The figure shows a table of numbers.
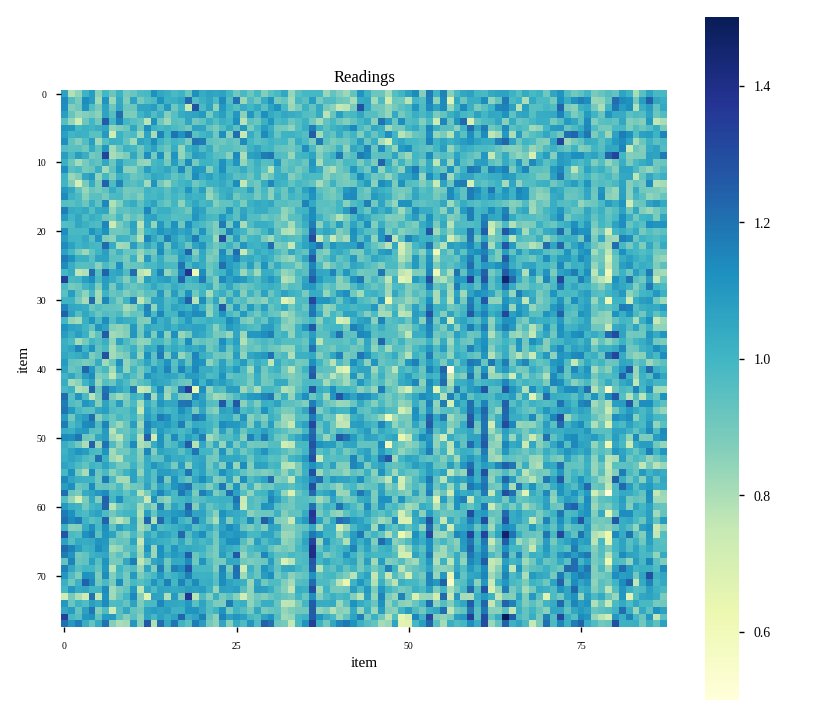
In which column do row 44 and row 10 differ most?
68
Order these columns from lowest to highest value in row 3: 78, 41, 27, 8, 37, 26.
26, 78, 41, 37, 27, 8
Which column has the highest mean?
36
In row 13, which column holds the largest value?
6
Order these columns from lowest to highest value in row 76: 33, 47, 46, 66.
47, 33, 46, 66
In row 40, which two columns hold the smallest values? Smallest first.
56, 41
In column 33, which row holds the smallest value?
58
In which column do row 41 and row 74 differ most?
65
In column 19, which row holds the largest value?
2
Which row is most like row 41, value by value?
75
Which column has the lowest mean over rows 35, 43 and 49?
50
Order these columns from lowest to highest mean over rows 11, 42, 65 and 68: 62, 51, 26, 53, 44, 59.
62, 26, 44, 51, 53, 59
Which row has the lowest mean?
73
